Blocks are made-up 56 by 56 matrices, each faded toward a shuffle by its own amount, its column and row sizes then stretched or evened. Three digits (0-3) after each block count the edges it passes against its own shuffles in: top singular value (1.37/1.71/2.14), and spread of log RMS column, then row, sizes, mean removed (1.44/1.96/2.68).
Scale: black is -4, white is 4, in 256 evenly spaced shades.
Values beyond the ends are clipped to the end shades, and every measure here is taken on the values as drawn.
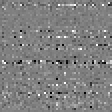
2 1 3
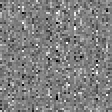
0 3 0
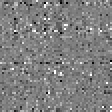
1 1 2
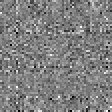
2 1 2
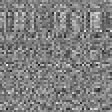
3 0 3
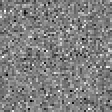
0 0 0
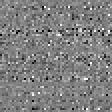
0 1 3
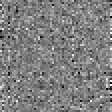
1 2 1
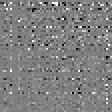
0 2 3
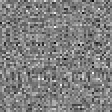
2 1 2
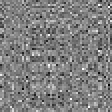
3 2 0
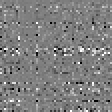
2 2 3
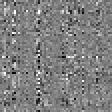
2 3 2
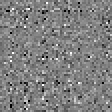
1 2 1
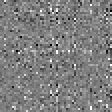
2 2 1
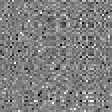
3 0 1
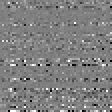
2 1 3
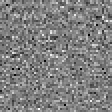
2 0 0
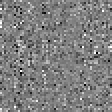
1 2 1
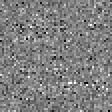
0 0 1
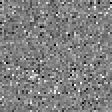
0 0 1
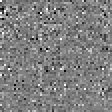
1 1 2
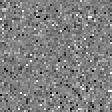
0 0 0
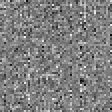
1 2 0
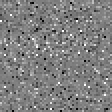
0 0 0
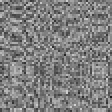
3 1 0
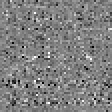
1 1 2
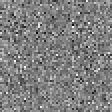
0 1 1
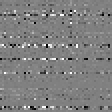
3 1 3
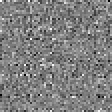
2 1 2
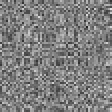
3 2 0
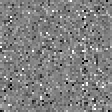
0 1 0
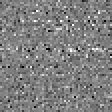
1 0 2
